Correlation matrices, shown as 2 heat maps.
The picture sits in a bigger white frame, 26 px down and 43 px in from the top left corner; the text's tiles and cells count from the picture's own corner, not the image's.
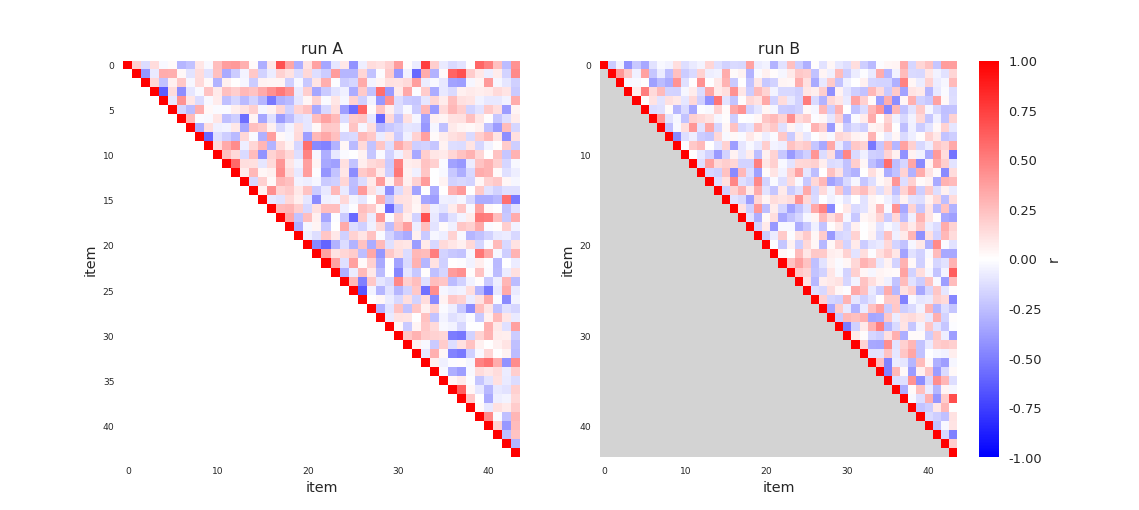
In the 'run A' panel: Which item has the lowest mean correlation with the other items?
25
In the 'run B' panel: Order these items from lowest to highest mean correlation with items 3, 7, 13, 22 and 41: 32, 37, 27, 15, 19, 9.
37, 32, 9, 27, 15, 19
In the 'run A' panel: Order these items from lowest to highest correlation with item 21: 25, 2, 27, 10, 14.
14, 10, 2, 25, 27
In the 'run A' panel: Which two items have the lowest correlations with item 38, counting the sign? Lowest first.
27, 19
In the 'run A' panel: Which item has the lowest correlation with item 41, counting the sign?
7
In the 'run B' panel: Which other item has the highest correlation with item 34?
29
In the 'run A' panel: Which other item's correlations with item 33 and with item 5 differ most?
0
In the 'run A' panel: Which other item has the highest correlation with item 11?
12
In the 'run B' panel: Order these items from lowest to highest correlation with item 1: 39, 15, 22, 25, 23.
39, 22, 23, 25, 15
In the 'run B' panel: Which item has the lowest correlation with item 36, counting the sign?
4
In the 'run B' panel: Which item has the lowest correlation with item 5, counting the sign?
35
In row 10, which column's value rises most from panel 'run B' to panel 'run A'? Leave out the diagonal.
43
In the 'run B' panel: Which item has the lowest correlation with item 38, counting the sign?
34
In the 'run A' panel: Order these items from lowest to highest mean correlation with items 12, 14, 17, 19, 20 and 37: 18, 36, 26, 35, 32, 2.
32, 2, 35, 18, 36, 26
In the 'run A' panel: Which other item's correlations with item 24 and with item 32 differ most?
2
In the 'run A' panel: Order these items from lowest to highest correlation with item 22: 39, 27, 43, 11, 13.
11, 13, 43, 39, 27
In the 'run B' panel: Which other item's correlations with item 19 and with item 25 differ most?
13
